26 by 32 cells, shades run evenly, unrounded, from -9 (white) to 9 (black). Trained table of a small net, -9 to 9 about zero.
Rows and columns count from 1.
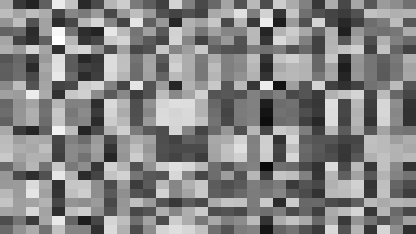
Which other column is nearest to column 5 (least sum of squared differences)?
9
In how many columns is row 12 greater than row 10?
16
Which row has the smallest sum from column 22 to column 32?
7
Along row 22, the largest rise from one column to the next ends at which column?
29
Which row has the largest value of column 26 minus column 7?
10
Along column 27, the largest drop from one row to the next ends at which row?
11
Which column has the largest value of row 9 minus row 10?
21
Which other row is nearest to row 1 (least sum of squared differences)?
15
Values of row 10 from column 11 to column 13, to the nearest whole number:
-7 3 -2
